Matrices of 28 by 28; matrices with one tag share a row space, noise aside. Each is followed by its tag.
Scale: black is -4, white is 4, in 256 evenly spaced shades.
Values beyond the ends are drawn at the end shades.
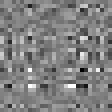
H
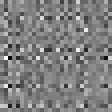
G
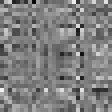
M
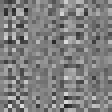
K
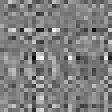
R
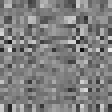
H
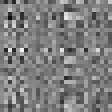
K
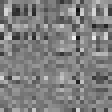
M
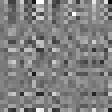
R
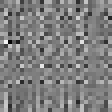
G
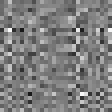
H
